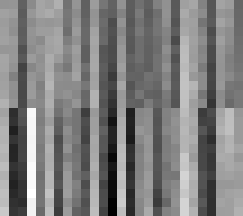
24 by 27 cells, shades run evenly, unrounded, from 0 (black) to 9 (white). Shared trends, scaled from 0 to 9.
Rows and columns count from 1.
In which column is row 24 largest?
4
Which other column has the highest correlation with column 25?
26
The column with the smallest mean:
13
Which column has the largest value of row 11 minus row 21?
2
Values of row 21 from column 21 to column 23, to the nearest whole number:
7 6 3
